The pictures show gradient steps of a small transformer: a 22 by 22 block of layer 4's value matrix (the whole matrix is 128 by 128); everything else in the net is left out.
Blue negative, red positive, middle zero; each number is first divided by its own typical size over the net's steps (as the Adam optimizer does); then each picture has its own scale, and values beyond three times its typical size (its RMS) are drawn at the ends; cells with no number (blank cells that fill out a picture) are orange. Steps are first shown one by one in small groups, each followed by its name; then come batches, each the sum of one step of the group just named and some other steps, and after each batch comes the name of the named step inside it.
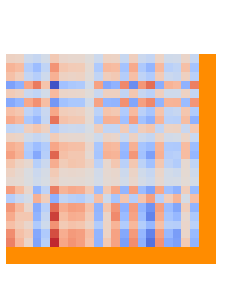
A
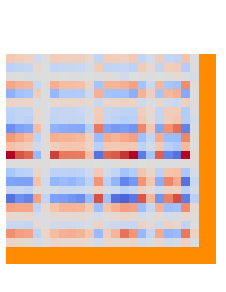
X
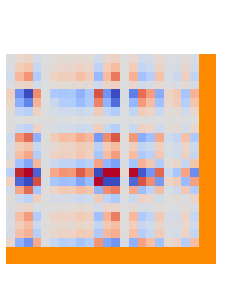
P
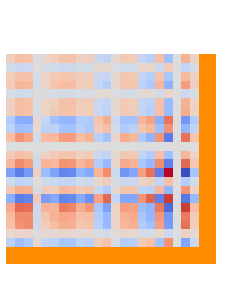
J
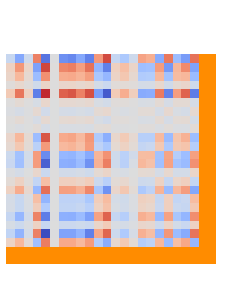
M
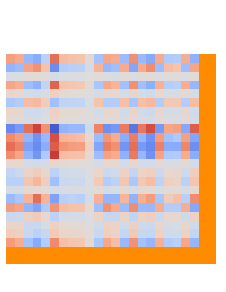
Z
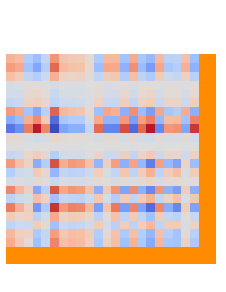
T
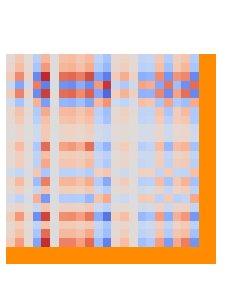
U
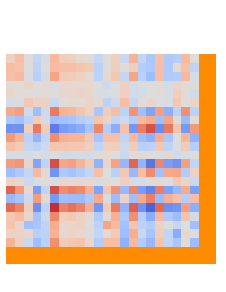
T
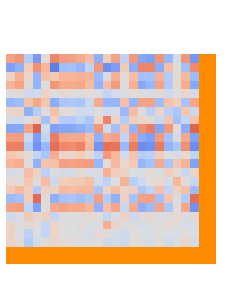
Z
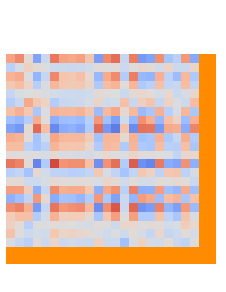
T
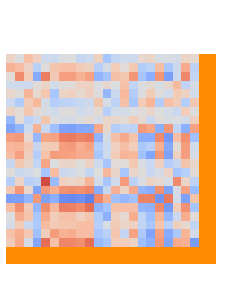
U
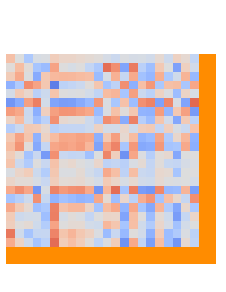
A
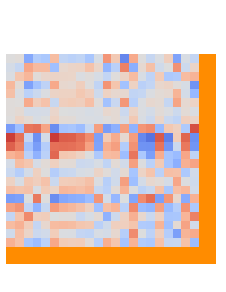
Z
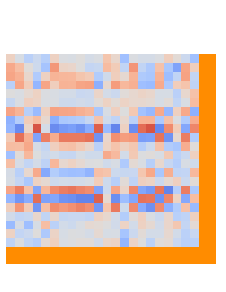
T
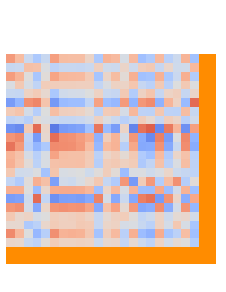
Z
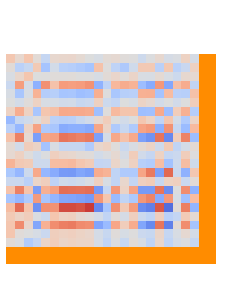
J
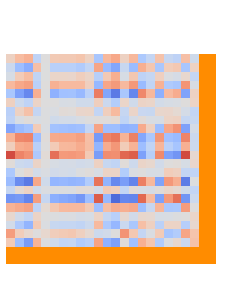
X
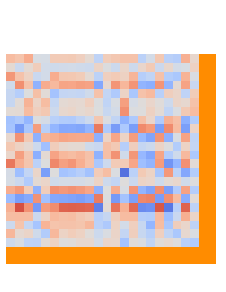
J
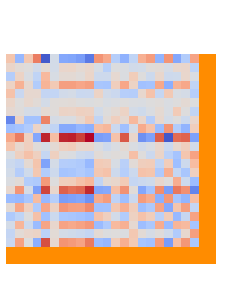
M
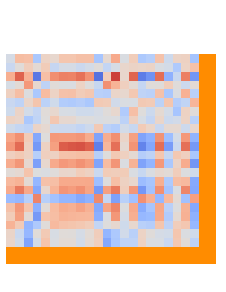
U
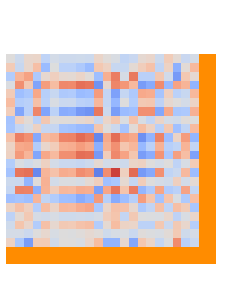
P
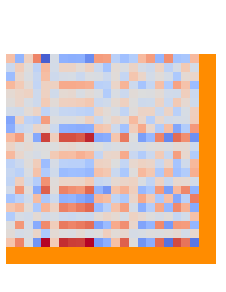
M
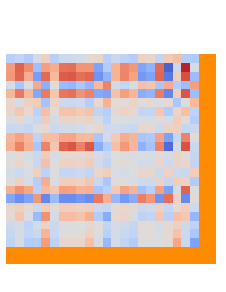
U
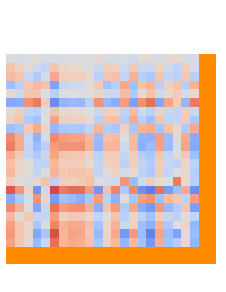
A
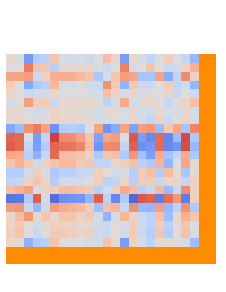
Z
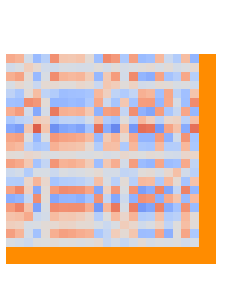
T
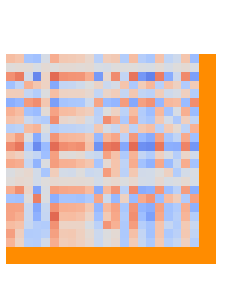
A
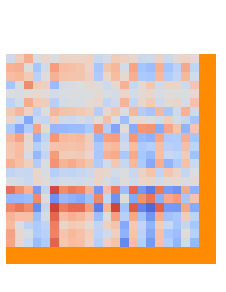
A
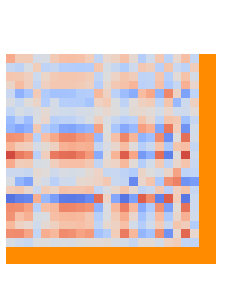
X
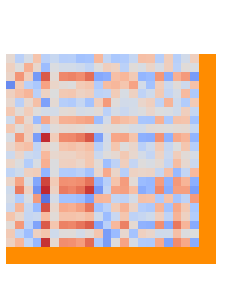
U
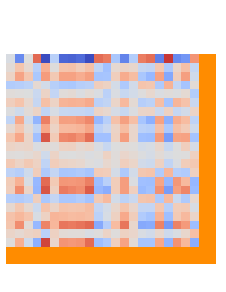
M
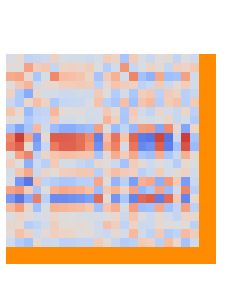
P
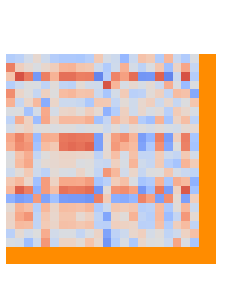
U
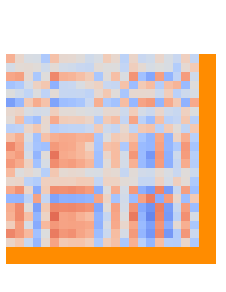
A
